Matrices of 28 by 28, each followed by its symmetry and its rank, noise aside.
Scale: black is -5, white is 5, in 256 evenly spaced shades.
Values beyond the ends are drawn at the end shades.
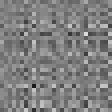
antisymmetric, rank two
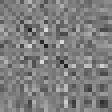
symmetric, rank three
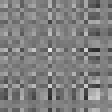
symmetric, rank one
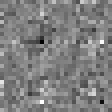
symmetric, rank three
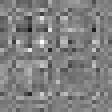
symmetric, rank two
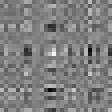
symmetric, rank two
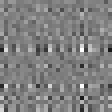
no symmetry, rank one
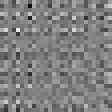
antisymmetric, rank two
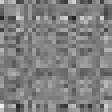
no symmetry, rank two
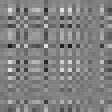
symmetric, rank one
